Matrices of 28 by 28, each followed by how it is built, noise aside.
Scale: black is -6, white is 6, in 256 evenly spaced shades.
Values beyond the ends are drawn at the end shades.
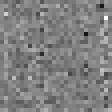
uneven columns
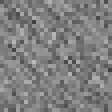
Toeplitz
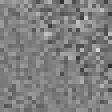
upper triangular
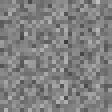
repeating rows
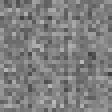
blocks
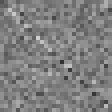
diagonal
